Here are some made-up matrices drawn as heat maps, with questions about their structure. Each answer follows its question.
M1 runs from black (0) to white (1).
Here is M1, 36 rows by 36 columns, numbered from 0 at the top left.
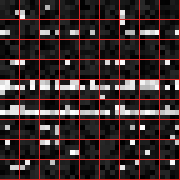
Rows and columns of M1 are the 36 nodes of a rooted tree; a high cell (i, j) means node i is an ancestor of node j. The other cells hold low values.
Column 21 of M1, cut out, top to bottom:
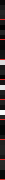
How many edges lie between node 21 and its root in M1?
3
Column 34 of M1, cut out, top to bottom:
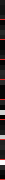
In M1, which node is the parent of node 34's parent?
32
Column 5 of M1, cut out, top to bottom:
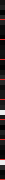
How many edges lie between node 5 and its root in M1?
2
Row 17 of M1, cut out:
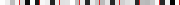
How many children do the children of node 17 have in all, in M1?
3
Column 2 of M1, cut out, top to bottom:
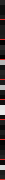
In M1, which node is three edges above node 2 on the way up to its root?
12
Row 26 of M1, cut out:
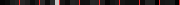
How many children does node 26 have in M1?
1
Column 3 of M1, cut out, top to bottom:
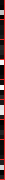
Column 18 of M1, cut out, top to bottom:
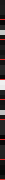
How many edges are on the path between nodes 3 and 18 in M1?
8
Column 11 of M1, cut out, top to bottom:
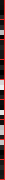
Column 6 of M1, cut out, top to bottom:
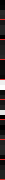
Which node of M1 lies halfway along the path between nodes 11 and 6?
28
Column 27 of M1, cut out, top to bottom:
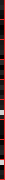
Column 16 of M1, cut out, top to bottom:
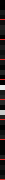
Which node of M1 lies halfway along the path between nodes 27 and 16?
22
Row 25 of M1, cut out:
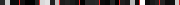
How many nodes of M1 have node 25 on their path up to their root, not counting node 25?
7
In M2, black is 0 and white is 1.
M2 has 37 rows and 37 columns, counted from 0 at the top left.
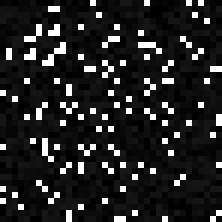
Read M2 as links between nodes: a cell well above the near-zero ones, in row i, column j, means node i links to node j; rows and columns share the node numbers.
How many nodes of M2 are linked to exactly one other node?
3
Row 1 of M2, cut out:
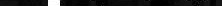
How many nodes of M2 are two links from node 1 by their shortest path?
8
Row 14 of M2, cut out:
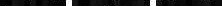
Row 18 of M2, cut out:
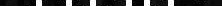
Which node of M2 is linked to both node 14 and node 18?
node 11
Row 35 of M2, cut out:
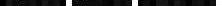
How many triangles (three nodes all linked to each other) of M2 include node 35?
1
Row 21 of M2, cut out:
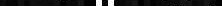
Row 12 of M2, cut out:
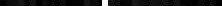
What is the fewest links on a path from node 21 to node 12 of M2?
5
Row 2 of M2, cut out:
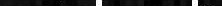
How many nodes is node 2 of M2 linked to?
2
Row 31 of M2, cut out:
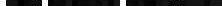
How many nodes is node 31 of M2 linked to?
3
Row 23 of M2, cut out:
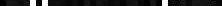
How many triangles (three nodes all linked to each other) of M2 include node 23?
0
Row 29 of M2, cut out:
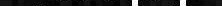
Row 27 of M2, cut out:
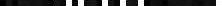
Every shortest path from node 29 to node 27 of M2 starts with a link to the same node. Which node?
node 22
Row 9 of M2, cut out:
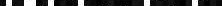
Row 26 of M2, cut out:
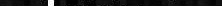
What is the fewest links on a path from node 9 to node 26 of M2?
2
